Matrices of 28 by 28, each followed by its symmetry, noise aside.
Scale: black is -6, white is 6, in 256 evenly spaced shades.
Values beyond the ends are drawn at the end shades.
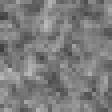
no symmetry.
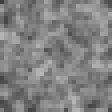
symmetric across the other diagonal.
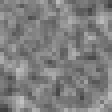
symmetric.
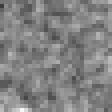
no symmetry.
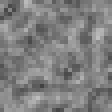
symmetric.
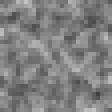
same after a half turn.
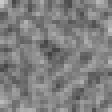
symmetric.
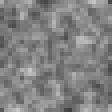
same after a half turn.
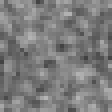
same after a half turn.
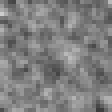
antisymmetric.
